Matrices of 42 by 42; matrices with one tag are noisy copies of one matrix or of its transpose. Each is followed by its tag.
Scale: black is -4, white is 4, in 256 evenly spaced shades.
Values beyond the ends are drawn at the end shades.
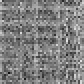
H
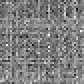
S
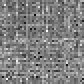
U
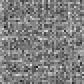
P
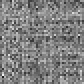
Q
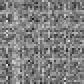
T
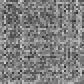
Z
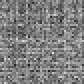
U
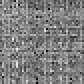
Q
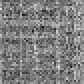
H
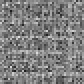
P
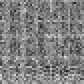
H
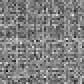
U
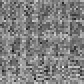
H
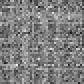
T
